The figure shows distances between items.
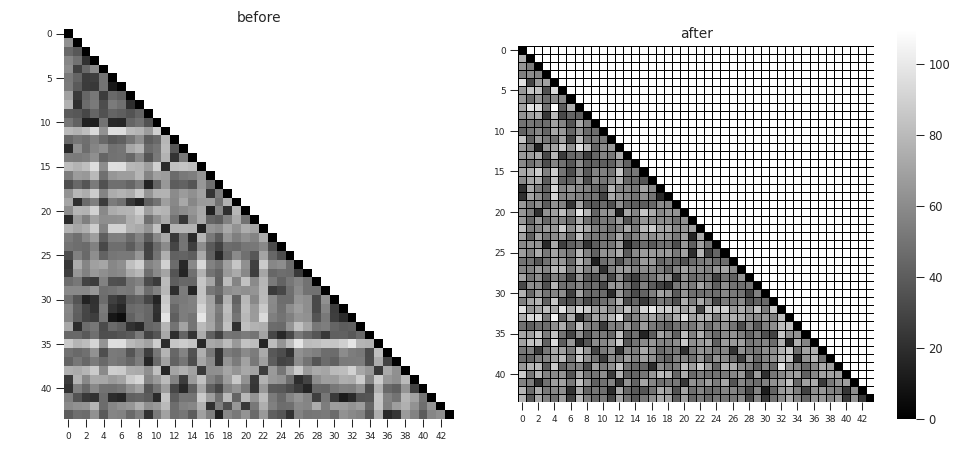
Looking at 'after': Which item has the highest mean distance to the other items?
32
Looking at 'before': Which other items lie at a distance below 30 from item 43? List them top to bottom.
9, 17, 25, 36, 37
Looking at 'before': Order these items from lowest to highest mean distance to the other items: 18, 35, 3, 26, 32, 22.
32, 3, 26, 18, 22, 35
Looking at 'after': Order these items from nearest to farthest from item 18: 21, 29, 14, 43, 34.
29, 34, 14, 21, 43
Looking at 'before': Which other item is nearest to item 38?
11
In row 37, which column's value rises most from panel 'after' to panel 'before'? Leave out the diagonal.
20
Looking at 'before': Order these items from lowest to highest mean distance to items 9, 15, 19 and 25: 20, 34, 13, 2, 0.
34, 2, 0, 13, 20
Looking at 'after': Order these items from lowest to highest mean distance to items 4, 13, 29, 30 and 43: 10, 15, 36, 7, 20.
10, 15, 36, 20, 7
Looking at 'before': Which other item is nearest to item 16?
20
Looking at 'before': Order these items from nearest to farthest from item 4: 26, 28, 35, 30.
30, 28, 35, 26
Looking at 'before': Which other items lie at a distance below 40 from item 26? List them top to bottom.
0, 13, 21, 27, 39, 40
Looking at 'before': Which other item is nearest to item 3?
10
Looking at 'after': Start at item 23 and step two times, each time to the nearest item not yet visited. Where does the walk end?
25
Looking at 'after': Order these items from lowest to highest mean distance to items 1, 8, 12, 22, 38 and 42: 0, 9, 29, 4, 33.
9, 29, 4, 0, 33
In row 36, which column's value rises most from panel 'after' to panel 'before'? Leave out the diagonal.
33
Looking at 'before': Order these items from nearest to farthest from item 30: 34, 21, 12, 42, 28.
28, 34, 12, 21, 42
